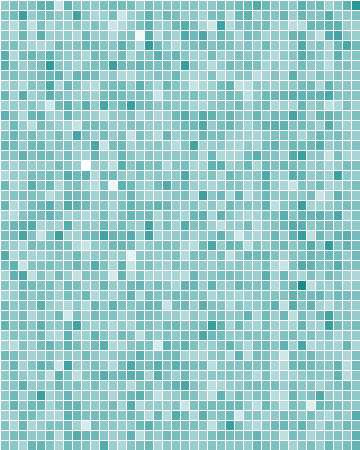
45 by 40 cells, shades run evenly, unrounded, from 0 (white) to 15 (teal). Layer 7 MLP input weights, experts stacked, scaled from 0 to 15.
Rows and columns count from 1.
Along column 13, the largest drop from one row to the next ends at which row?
19
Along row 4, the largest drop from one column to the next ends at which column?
16
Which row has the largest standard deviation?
24
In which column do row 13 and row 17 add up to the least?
10
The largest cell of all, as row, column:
29, 34
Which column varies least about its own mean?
30
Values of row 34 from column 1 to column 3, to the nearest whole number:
6 8 7
